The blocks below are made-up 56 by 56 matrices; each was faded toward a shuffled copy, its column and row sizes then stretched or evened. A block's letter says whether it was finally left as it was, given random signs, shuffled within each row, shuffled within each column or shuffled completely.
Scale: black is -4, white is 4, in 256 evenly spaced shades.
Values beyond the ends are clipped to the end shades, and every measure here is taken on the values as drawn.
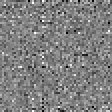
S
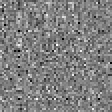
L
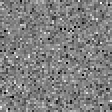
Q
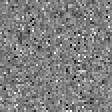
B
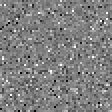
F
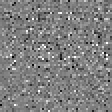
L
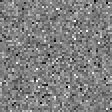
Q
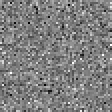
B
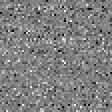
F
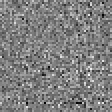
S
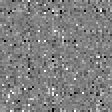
L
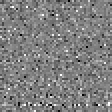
F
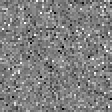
Q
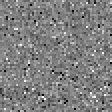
Q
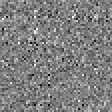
S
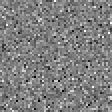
Q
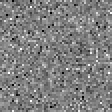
Q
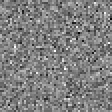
Q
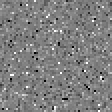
Q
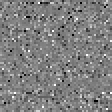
F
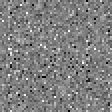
B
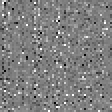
B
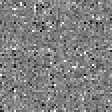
S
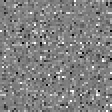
S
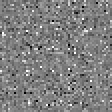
S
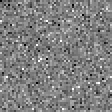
Q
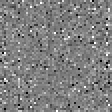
B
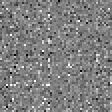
B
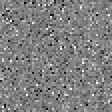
Q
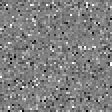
F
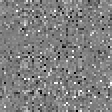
L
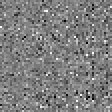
S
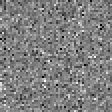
B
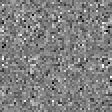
S
